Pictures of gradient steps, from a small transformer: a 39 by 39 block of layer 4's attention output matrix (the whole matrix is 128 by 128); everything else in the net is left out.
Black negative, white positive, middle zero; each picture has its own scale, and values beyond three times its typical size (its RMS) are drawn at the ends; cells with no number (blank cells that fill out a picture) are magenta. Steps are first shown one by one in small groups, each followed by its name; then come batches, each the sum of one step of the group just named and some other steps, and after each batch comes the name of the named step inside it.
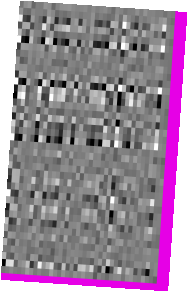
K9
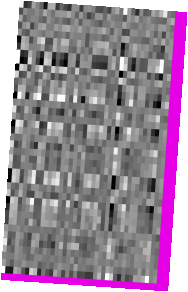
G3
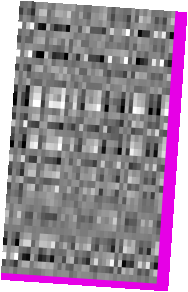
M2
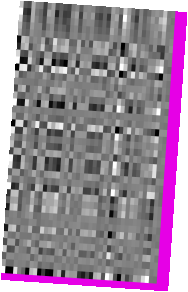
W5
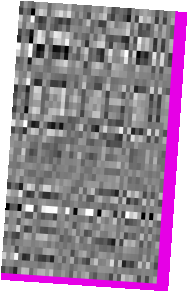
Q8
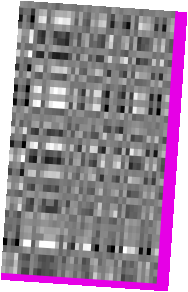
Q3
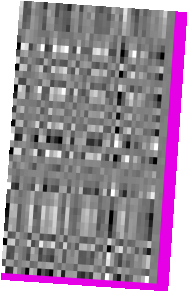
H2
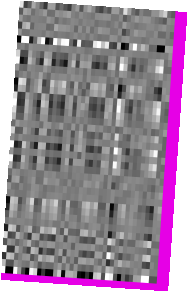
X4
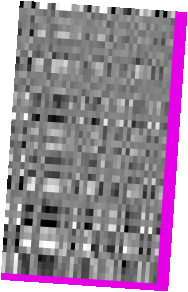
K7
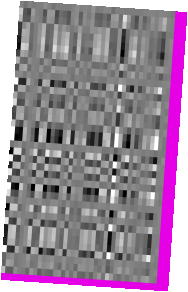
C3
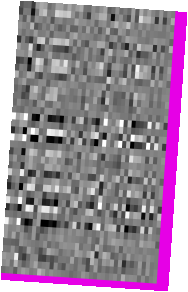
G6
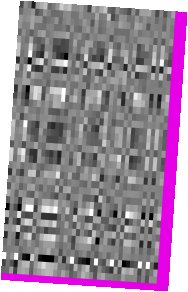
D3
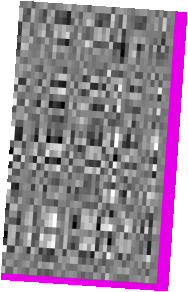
C3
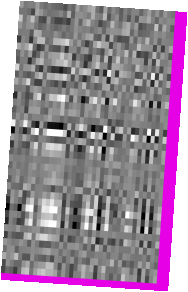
Q8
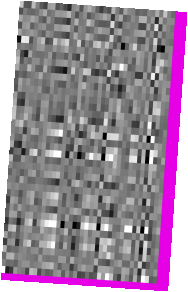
X4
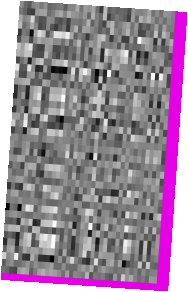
Q8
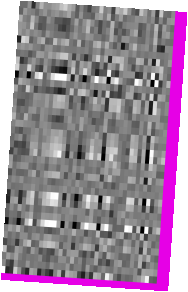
X4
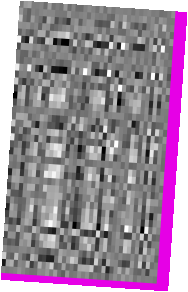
K9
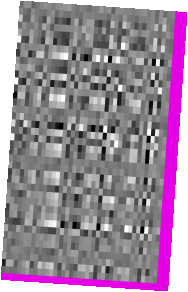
K9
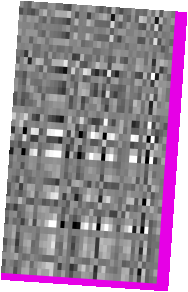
G6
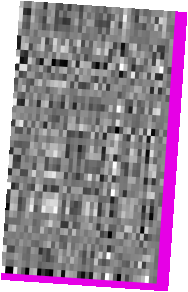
W5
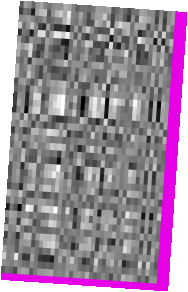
Q8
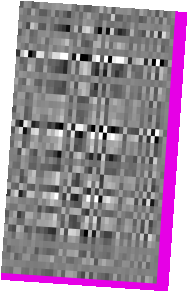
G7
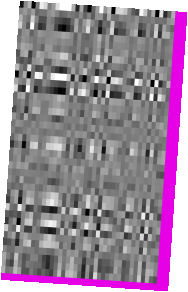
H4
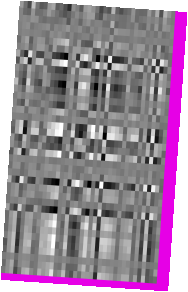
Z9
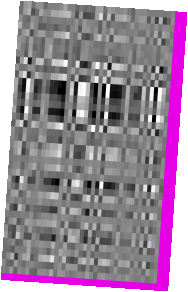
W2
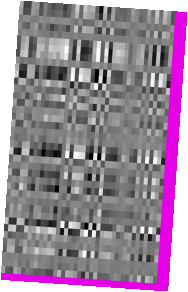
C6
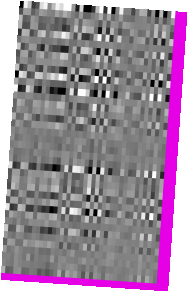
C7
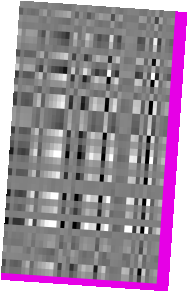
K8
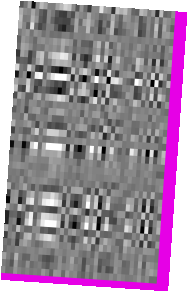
H4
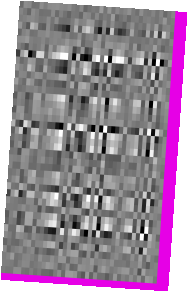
G7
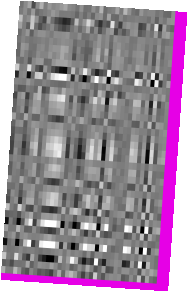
H4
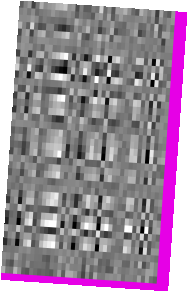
H4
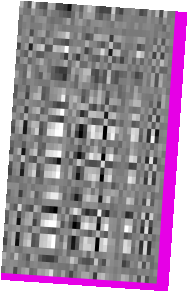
Z9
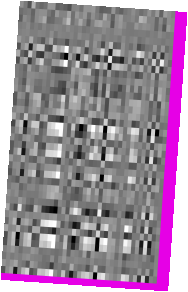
Z9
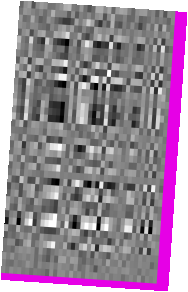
W2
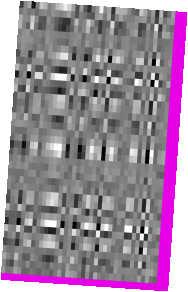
H4
